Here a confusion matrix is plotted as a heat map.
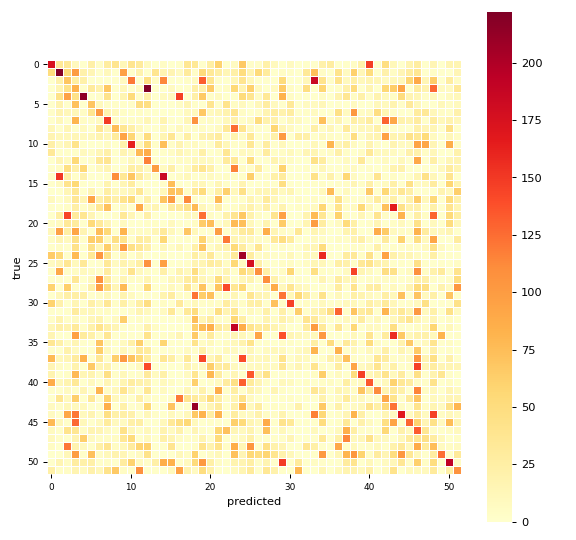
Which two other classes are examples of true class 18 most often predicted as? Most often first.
43, 11
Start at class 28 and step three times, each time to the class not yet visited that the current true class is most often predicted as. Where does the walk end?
2
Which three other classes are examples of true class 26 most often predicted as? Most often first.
38, 46, 1
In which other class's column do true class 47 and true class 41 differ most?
37
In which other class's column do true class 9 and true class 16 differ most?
29
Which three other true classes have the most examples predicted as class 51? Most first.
28, 43, 16
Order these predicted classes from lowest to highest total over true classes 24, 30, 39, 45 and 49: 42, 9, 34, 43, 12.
9, 12, 43, 42, 34
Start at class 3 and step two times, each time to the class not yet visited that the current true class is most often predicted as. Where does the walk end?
46
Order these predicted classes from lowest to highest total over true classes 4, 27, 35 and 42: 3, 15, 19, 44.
15, 44, 19, 3
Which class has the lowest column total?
13
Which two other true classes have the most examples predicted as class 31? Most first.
51, 29
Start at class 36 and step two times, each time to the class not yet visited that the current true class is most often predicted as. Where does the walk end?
23
